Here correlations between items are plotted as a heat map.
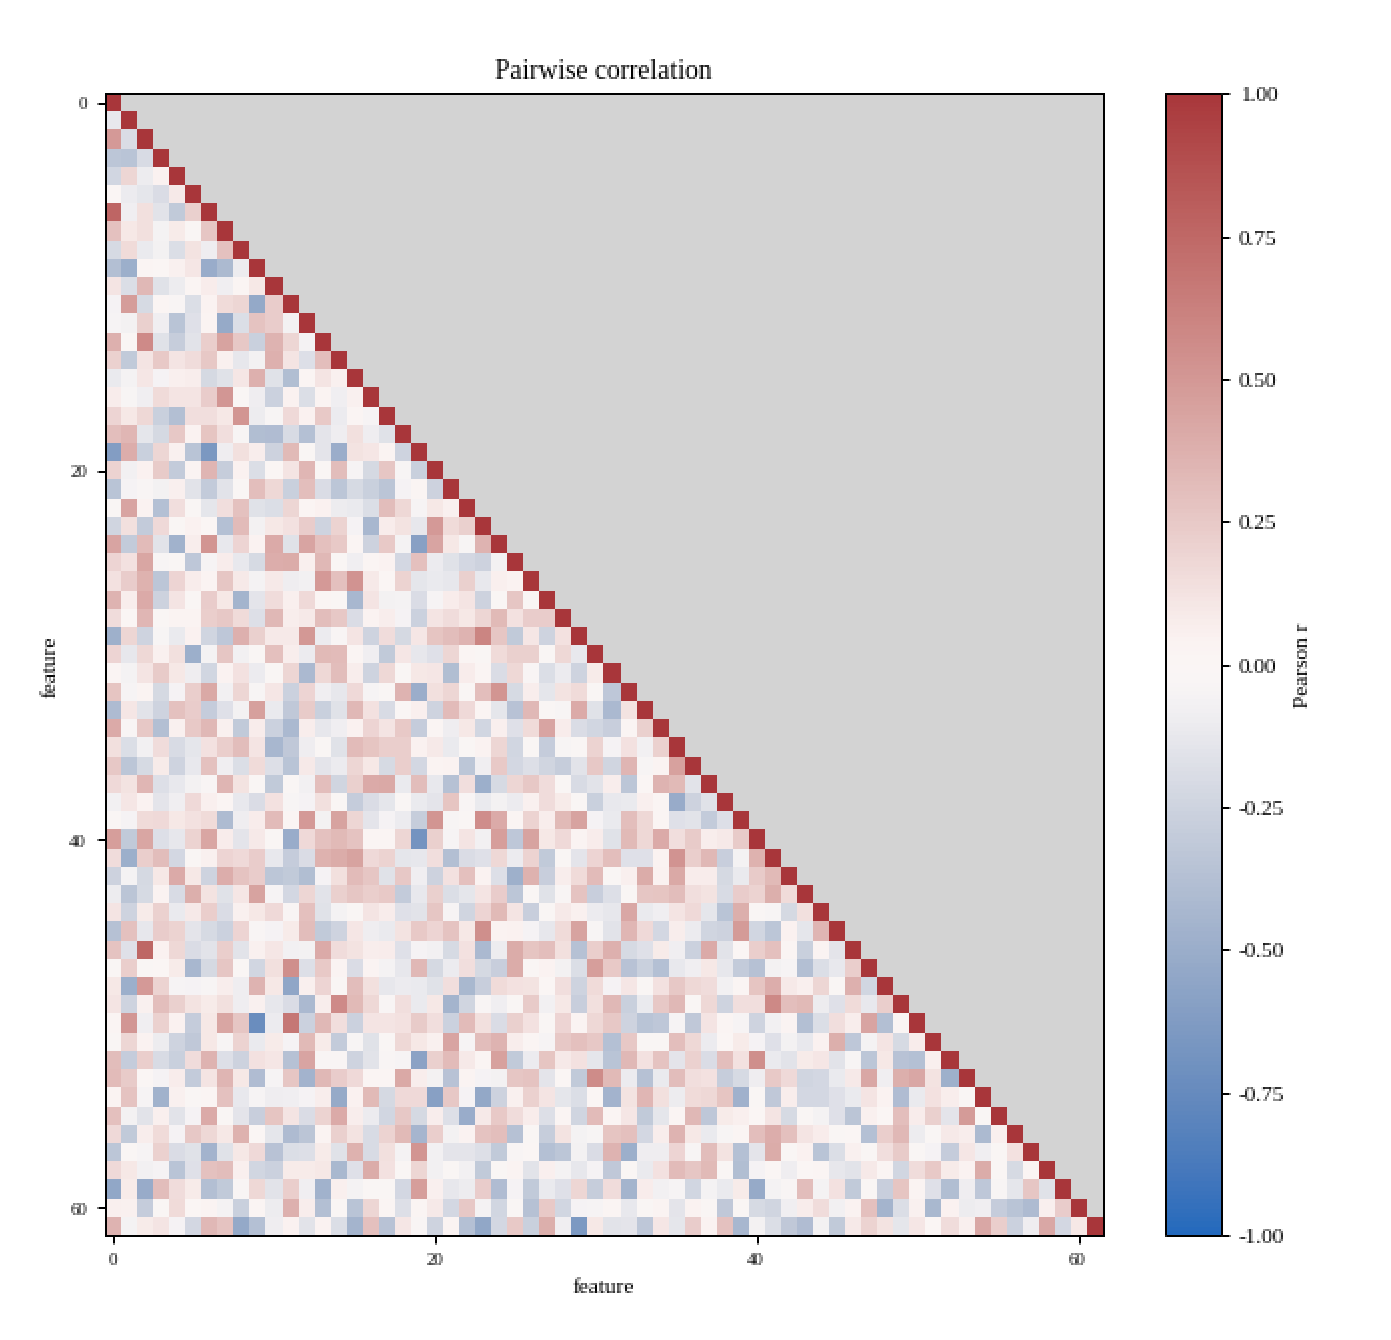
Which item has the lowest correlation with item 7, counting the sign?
12
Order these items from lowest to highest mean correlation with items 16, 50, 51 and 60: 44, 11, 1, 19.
44, 19, 1, 11
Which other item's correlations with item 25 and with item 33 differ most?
42
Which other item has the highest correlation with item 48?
2
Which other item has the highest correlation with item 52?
40
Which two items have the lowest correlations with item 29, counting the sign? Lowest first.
61, 0
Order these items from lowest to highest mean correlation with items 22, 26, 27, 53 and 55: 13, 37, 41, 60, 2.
60, 41, 37, 2, 13
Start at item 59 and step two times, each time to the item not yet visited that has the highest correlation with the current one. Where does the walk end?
57
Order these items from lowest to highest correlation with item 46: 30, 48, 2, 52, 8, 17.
8, 52, 17, 30, 48, 2
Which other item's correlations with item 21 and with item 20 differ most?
54
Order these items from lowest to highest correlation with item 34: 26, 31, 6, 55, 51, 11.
11, 31, 55, 51, 26, 6
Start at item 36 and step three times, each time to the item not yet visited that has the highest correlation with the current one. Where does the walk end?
49
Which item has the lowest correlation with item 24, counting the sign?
19
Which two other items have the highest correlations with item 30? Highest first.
53, 47
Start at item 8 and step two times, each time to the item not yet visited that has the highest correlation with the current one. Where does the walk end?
37
